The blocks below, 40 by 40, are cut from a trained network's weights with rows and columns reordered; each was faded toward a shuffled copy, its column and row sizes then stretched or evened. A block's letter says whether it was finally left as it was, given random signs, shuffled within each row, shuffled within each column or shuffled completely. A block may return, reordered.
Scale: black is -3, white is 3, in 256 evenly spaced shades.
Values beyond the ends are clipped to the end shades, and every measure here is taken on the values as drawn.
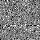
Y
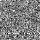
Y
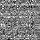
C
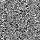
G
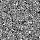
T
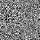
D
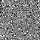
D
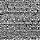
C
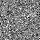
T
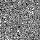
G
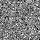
T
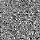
D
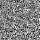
D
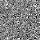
D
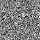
Y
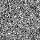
Y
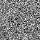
D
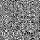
C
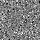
T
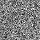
G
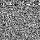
Y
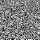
D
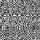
C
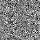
D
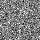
T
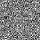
C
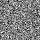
Y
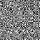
C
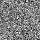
T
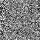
G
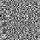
C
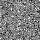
T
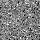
T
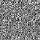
C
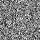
Y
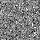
G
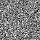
G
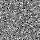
T
